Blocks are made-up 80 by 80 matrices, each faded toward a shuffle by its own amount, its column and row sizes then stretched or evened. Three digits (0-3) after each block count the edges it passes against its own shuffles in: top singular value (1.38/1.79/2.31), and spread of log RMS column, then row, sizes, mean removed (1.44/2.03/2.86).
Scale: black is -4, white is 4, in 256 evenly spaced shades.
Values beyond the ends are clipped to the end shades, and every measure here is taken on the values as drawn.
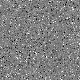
0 0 0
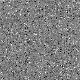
0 1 0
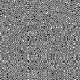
3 1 0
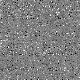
0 0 2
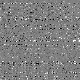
1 0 3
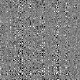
1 3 2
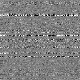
3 0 3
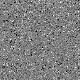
1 1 0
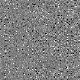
2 2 1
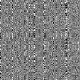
3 3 0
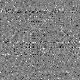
2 0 2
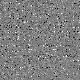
0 0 2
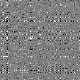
3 2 3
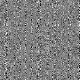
2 3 0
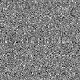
2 0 1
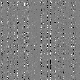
2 3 1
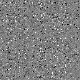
0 2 1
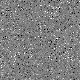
0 1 0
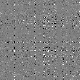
1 2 2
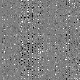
1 3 1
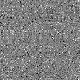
2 0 0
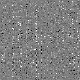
1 2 1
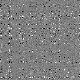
1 2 2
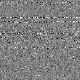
1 0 3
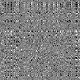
3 2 2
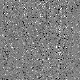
0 2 1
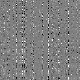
3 3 0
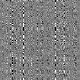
3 3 1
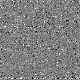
1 0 2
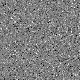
1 0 0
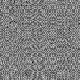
3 0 0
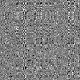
3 2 1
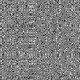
3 1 0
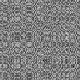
3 1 0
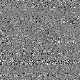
1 1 3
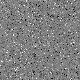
0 0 0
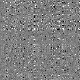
2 2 2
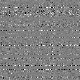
2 1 3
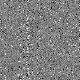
0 2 0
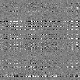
3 2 3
